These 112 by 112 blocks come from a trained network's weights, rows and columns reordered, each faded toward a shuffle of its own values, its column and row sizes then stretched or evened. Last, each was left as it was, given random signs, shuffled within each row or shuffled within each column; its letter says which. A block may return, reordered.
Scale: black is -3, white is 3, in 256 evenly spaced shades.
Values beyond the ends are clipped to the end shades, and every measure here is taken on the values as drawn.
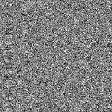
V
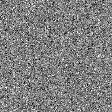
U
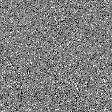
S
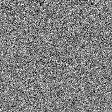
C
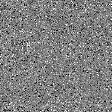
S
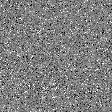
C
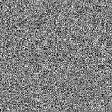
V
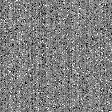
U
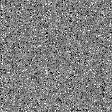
S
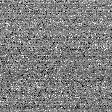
C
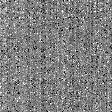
V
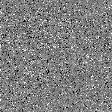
S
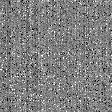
V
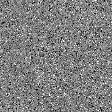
U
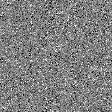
U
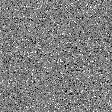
C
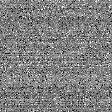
V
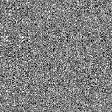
V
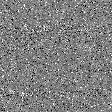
C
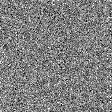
U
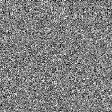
V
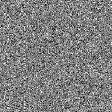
V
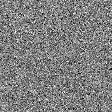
C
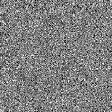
V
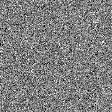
S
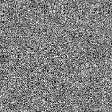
V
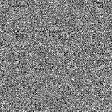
V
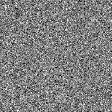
V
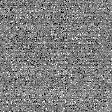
V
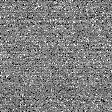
C
